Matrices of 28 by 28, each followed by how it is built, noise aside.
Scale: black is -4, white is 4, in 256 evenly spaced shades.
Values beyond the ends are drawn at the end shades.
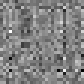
low rank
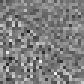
lower triangular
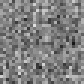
blocks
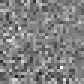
lower triangular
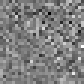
upper triangular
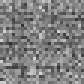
blocks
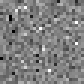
sparse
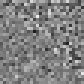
upper triangular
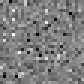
sparse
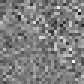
upper triangular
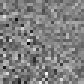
lower triangular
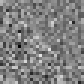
lower triangular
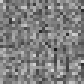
blocks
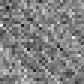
Toeplitz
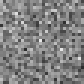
blocks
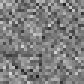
Toeplitz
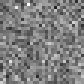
Toeplitz
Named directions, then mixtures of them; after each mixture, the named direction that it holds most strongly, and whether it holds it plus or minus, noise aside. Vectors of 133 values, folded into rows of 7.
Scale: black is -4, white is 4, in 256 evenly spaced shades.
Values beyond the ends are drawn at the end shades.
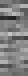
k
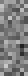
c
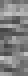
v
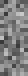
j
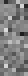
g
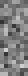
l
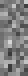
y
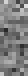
c, plus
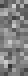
y, plus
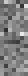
g, minus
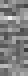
k, minus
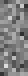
g, plus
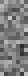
c, plus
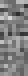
k, minus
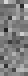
g, minus
